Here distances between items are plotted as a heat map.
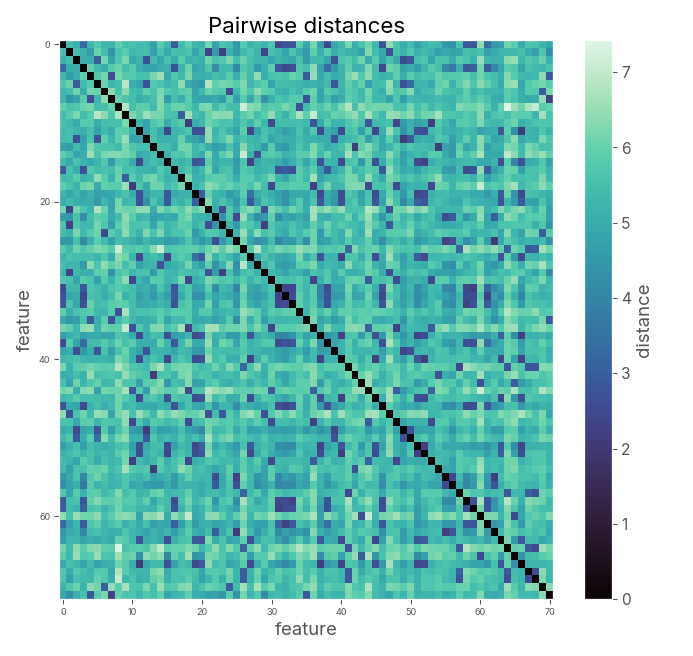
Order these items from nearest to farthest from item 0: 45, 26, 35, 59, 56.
59, 56, 35, 45, 26
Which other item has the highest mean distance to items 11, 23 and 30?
9
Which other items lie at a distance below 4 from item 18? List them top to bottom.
10, 30, 36, 44, 48, 53
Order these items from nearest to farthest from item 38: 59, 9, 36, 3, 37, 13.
59, 3, 37, 13, 9, 36
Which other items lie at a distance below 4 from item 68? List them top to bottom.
26, 41, 57, 64, 67
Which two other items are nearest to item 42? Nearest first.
13, 54
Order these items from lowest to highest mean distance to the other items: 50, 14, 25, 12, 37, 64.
37, 25, 12, 50, 14, 64
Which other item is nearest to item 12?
49
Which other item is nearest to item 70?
7
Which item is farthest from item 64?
8
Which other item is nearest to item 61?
32
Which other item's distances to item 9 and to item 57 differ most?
41
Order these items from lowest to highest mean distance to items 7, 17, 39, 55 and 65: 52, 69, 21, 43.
43, 52, 21, 69
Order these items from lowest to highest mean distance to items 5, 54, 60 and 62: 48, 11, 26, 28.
11, 28, 48, 26
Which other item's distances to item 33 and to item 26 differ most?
58
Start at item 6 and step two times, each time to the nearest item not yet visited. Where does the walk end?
69
